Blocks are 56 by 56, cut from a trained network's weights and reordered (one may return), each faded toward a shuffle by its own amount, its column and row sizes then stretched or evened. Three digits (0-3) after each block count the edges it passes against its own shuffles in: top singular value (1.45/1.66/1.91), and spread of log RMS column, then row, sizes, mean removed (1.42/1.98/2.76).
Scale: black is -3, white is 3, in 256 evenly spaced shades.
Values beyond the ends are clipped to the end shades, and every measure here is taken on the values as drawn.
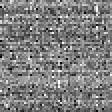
2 1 0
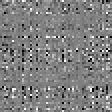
2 3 3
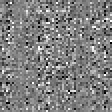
1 3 2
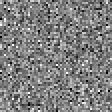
0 2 0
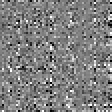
1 3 2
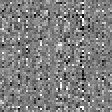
1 3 1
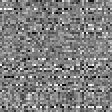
3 0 3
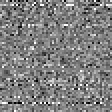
1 0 3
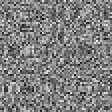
3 0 0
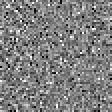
0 1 0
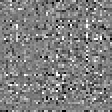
0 2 3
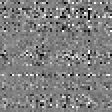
0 2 3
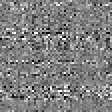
1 1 3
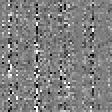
1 3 0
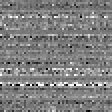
3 0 3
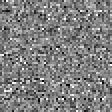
1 0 2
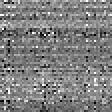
3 2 2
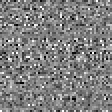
0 0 3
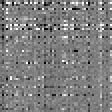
3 2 3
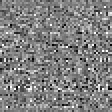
1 0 3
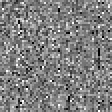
0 2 0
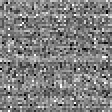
1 1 0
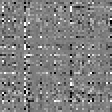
2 3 3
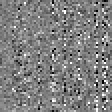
0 3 0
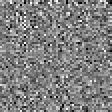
2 1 2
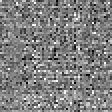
1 2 0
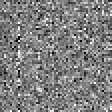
1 2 0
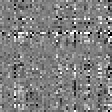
3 3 3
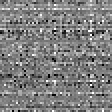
2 1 3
